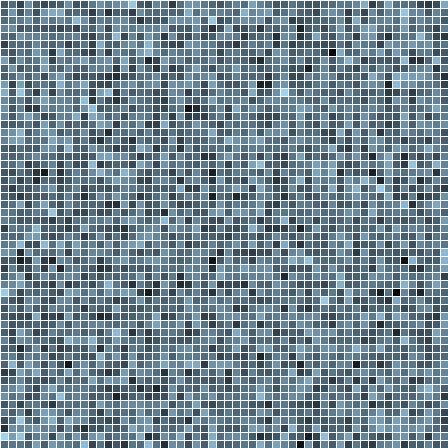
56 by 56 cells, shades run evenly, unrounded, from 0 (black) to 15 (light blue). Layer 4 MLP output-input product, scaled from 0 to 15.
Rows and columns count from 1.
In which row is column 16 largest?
22
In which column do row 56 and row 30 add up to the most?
19
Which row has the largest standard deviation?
55
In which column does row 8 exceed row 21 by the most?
51
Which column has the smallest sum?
39
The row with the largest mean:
3
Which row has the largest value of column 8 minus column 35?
31
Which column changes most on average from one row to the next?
33
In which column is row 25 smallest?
27
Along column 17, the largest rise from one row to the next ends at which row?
37
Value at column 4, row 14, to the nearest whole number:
4
